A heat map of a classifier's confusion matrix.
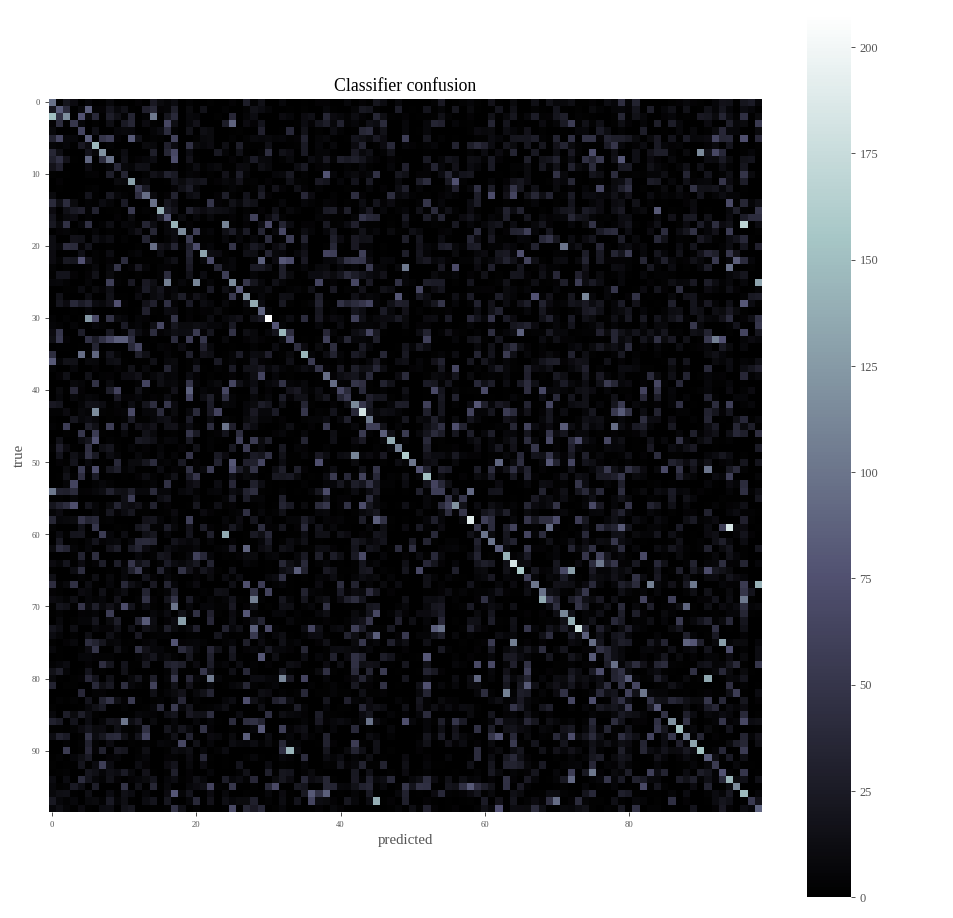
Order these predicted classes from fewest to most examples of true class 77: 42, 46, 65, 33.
33, 65, 46, 42
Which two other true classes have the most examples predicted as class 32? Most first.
80, 22
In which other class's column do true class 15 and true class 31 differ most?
84
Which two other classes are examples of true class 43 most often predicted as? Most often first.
6, 79
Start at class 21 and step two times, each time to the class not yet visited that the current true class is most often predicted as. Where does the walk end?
72
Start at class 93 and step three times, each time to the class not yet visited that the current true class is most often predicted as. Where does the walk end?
76
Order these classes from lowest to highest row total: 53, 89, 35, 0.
0, 53, 89, 35
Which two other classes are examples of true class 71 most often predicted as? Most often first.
27, 45
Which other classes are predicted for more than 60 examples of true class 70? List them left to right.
10, 17, 88
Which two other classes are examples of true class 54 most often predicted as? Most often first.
0, 58
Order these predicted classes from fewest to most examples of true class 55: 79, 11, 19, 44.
19, 79, 44, 11
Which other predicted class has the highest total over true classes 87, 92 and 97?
45
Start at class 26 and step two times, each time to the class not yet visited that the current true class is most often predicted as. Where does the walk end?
91
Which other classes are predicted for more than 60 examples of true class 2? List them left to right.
0, 4, 14
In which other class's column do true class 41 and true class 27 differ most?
74
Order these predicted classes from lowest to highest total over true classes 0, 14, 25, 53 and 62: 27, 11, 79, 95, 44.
95, 11, 44, 79, 27
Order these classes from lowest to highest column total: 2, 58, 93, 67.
67, 2, 58, 93
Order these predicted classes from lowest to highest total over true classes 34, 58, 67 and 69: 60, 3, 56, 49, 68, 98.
56, 49, 3, 60, 98, 68
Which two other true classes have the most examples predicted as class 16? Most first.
25, 3
